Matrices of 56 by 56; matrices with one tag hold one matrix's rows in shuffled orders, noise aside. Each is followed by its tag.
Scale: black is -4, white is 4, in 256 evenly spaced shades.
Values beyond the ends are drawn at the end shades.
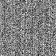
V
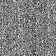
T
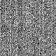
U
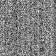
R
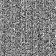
V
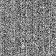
V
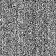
T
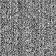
U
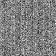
V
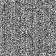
V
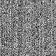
U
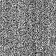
T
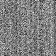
R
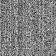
U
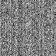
U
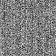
V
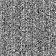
V
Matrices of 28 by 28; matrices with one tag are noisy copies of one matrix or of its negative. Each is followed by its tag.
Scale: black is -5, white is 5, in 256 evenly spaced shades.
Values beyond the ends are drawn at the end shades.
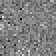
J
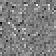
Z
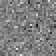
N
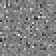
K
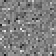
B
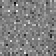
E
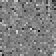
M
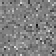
N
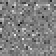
Z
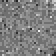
M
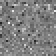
Z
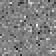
N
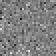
J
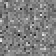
K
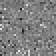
J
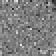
M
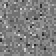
K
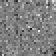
M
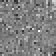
M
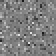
K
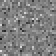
B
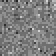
M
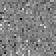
J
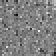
M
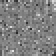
M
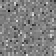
E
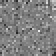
M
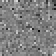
M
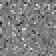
Z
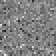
B
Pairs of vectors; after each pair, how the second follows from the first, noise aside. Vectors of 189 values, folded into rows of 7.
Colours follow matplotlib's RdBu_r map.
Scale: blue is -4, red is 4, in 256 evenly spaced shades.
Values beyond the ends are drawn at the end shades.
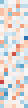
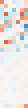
reversed, negated, partly zeroed.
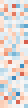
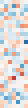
sign-scrambled.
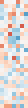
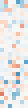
reversed, negated, partly zeroed.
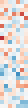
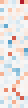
wrapped around, partly zeroed.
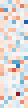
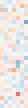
shrunk.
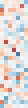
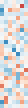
sign-scrambled.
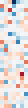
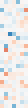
partly zeroed.
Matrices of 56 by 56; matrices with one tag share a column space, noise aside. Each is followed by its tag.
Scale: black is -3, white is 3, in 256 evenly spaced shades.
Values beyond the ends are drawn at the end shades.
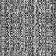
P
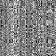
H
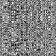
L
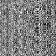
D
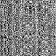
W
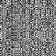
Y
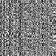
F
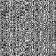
L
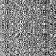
D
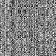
Y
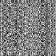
F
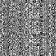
F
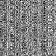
L
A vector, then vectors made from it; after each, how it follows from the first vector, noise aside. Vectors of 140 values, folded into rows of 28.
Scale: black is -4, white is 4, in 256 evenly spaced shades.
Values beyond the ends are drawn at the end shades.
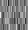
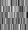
reversed, negated.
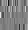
partly zeroed.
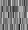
reversed.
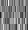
negated.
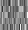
reversed.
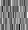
reversed.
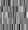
reversed.
